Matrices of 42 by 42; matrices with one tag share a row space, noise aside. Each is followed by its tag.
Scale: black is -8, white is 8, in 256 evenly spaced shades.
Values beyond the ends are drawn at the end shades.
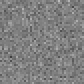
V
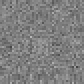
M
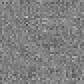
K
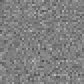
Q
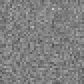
M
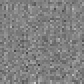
K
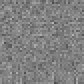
M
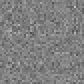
M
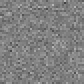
M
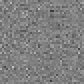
K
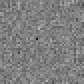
M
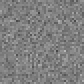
V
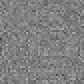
K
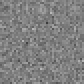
M
